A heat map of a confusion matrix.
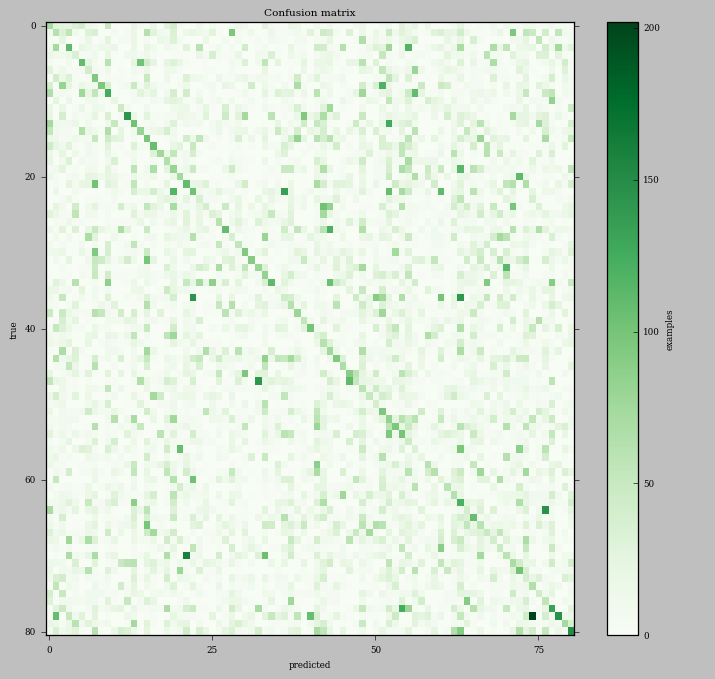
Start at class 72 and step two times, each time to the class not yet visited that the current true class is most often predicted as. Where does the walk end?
56
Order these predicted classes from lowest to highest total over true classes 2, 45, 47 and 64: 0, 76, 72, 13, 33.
72, 13, 33, 0, 76
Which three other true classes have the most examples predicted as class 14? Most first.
5, 47, 53
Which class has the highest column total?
63
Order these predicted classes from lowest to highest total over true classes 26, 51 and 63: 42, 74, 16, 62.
74, 16, 62, 42
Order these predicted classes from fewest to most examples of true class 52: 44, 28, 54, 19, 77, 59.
59, 44, 28, 77, 54, 19
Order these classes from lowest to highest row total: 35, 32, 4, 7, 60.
35, 4, 7, 60, 32
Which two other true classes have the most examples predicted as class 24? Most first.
43, 51
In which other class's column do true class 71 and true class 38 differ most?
51
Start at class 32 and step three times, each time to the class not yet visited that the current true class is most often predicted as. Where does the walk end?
7
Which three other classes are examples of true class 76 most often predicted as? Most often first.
64, 37, 12
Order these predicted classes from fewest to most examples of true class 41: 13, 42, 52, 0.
0, 52, 42, 13
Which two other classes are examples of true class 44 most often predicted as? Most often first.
33, 37
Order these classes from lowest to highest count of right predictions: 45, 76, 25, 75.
25, 75, 76, 45
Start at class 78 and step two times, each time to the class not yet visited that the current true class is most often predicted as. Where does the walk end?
1
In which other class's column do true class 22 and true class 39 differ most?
36
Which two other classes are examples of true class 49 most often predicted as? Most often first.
16, 36
